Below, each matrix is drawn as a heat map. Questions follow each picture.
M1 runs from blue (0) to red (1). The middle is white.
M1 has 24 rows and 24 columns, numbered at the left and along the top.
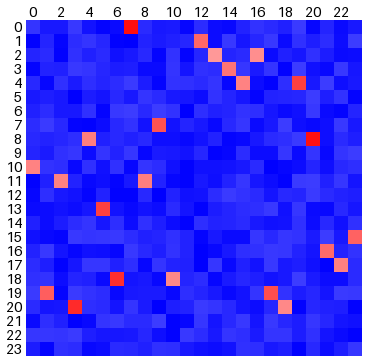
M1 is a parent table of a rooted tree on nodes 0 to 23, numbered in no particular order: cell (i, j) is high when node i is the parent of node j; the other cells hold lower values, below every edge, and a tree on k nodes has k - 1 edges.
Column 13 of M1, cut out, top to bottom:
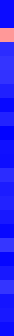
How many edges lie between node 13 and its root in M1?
2
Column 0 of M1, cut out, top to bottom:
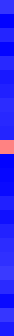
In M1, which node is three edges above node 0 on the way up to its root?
20
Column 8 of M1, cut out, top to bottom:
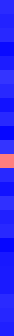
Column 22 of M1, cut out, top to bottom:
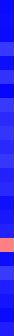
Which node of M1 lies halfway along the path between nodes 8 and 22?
19
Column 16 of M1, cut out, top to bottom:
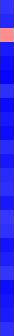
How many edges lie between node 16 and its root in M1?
2
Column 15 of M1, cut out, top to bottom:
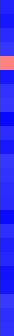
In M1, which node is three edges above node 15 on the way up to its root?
11
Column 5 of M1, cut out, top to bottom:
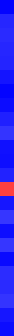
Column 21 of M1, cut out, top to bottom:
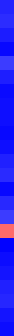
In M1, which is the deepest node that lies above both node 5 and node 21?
2
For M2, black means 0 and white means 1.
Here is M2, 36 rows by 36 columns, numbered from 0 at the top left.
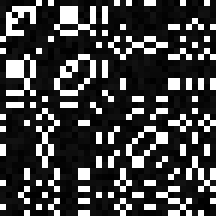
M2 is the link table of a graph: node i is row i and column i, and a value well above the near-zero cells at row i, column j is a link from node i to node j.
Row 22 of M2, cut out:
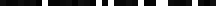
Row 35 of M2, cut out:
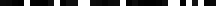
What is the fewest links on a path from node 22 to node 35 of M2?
5
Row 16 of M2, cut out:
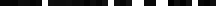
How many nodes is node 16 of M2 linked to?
7
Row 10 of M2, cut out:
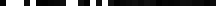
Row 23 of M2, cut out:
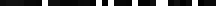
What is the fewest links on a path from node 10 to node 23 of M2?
3
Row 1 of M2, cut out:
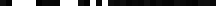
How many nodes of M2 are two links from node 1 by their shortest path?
10
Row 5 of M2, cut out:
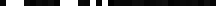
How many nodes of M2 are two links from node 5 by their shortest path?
2
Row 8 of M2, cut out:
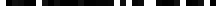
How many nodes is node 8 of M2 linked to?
8
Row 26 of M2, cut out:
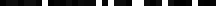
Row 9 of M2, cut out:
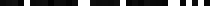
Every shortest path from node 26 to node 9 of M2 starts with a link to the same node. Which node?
node 32
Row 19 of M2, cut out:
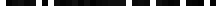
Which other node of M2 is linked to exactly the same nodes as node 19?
node 24
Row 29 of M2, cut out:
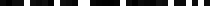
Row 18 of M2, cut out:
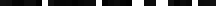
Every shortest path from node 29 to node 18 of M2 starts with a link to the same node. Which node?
node 4
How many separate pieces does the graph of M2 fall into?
2
